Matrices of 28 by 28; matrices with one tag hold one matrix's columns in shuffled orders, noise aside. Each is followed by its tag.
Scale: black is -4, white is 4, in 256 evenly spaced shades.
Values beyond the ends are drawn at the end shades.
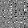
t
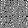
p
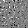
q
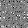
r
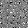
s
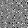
s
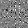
t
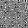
q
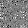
r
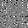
p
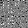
p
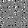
q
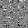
q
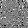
q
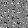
s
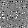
r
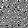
q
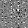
t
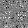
r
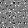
s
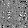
r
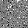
q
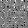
q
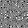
r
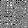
p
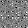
r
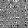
q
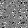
s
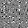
t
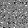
s
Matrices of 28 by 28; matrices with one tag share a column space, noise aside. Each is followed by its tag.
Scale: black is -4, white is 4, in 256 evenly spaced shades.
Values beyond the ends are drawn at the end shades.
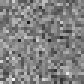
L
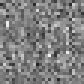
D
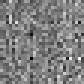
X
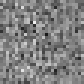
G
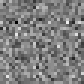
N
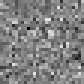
N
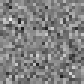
N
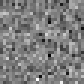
G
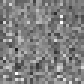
X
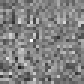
X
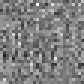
D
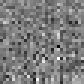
X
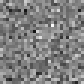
L
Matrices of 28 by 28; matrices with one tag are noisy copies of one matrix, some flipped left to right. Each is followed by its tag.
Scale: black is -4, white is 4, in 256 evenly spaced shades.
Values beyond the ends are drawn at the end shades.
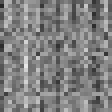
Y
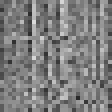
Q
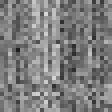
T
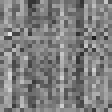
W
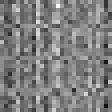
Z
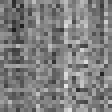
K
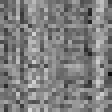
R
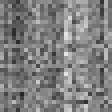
K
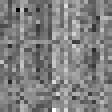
T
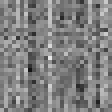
W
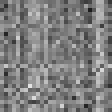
R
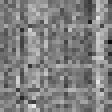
R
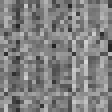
Y
